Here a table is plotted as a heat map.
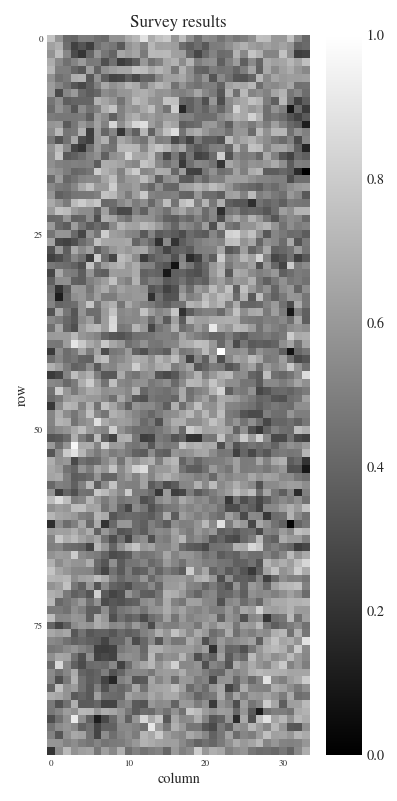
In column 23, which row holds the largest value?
25
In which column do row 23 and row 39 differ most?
3
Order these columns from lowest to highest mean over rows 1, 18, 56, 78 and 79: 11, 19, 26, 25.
19, 25, 11, 26
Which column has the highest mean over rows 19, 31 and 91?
8
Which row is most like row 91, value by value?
47
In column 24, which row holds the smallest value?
87
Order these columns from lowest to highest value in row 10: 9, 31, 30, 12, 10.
31, 30, 9, 12, 10
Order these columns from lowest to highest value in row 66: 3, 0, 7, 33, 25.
7, 25, 0, 33, 3
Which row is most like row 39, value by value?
52
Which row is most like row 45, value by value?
49
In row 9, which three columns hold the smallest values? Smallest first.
31, 17, 33
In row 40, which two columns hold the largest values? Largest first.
22, 20
